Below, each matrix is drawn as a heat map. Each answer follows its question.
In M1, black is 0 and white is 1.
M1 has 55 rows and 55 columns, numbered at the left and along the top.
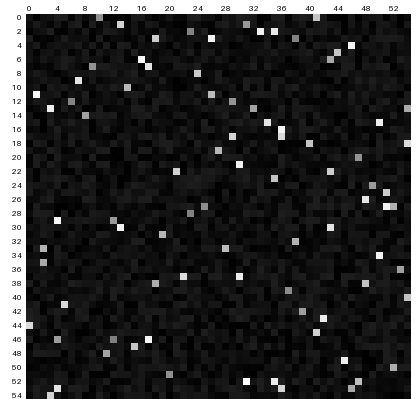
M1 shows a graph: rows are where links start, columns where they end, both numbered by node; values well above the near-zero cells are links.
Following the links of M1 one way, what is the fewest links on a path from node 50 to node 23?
4
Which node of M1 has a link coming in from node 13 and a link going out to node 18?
node 3
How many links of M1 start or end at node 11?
3
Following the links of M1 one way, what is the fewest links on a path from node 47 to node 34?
2
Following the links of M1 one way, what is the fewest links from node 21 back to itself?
7
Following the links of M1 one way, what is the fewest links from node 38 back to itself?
4
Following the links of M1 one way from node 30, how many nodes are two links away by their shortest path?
4
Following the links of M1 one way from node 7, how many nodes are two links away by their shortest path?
2
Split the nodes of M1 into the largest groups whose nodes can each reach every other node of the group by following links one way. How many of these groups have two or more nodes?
7
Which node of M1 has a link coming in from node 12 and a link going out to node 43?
node 6
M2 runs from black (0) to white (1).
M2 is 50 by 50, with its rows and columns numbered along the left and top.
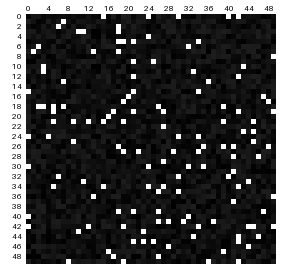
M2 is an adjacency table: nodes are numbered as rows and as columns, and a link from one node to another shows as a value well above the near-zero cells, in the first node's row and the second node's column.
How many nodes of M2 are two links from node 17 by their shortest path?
6
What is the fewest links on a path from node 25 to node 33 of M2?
4
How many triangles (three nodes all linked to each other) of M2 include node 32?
0
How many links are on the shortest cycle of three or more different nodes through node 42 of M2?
3
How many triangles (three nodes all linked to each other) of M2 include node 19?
2
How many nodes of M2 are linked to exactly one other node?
8
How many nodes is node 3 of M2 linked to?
3
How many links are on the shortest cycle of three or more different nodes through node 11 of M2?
8
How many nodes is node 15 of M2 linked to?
3
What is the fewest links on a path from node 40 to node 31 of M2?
6
